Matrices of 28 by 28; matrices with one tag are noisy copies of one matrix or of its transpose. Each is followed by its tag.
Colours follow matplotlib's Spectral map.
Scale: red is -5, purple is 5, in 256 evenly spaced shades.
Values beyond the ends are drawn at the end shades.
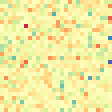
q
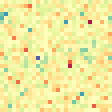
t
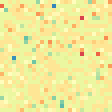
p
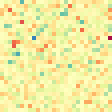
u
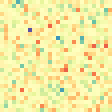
t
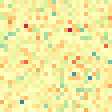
q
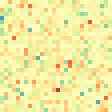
t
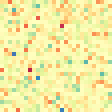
q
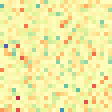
q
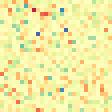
u
